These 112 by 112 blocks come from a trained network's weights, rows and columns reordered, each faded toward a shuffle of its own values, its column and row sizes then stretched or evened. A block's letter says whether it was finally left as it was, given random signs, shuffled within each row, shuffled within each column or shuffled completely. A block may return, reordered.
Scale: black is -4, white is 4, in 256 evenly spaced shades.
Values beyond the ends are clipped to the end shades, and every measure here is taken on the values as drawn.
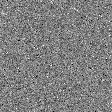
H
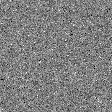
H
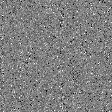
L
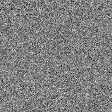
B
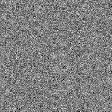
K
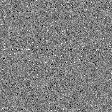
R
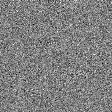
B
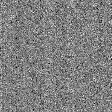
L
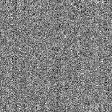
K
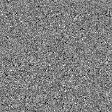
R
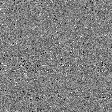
B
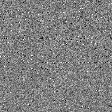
K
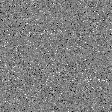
B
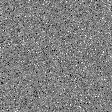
H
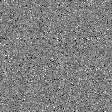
B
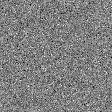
H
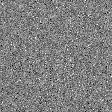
L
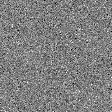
L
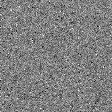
L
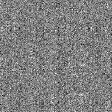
K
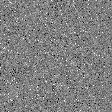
L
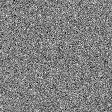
H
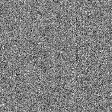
L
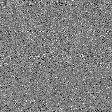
B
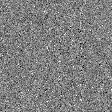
L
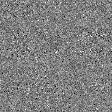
R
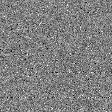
B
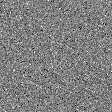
H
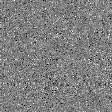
K
